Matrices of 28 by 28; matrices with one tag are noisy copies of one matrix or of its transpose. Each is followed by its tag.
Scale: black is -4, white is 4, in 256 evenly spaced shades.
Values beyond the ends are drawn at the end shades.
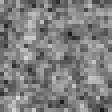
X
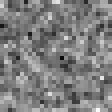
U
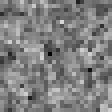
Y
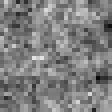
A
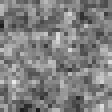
A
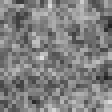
A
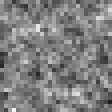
X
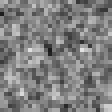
Y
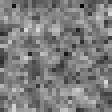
X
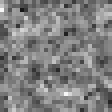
X
